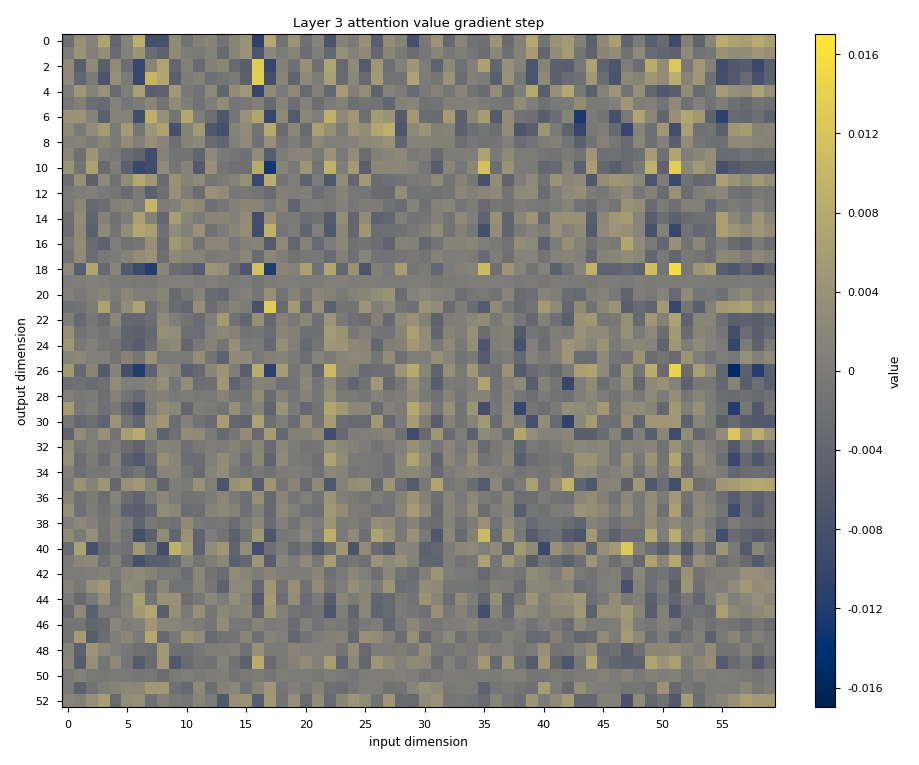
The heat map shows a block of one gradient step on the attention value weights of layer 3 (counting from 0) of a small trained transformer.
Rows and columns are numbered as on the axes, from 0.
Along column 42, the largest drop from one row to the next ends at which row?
30
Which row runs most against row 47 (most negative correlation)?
48
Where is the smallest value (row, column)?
26, 56
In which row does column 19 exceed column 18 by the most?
21
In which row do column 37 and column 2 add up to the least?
40
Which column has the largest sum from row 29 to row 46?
29
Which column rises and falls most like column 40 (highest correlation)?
50
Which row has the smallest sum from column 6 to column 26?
18
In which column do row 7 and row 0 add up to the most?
17
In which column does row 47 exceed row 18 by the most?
7
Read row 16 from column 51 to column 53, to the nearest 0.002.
0.004 -0.002 0.002
